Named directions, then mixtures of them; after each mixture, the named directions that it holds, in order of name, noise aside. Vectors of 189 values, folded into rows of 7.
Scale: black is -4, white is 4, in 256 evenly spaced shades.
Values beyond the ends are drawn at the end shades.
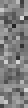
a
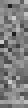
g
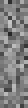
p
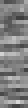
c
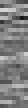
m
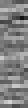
c, m.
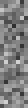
a.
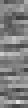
c.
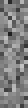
p.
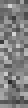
g.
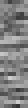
c.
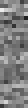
a, m.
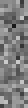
a.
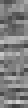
c.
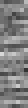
c.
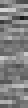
m.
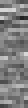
m.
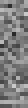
g, m.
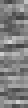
c.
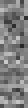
a, c.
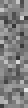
a.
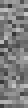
g, m.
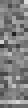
c, g.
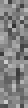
a, p.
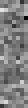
a, m.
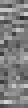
g, m.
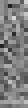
g.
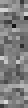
a, m.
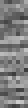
c.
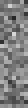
g.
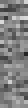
g, m.
